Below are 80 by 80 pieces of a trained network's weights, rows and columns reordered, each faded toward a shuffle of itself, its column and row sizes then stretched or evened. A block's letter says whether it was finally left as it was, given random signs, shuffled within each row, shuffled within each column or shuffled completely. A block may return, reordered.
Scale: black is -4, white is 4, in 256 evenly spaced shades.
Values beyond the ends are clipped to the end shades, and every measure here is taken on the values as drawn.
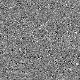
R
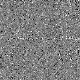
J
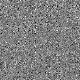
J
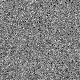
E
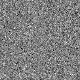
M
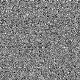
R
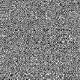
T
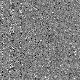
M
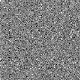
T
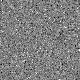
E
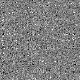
J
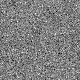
E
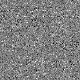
J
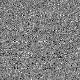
R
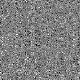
T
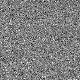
R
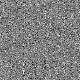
J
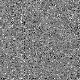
J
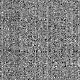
T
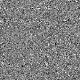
J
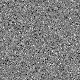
E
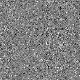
J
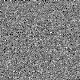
R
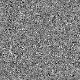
J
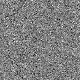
M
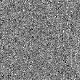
M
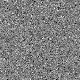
M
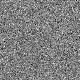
E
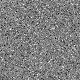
E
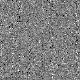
M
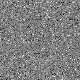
R
